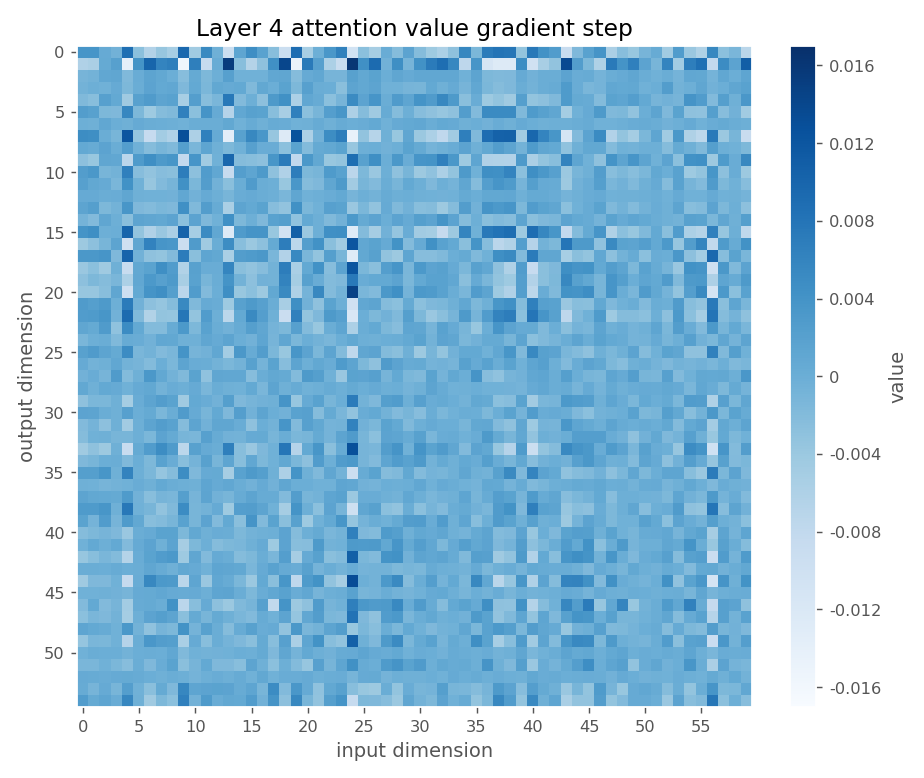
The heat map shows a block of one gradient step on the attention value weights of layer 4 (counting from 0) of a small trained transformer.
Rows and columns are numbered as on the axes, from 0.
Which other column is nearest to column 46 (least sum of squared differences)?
11
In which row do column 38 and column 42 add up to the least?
1
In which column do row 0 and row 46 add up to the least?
13
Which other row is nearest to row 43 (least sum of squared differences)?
45
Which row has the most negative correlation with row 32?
30
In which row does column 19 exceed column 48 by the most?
7
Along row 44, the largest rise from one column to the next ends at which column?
24
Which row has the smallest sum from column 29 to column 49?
53
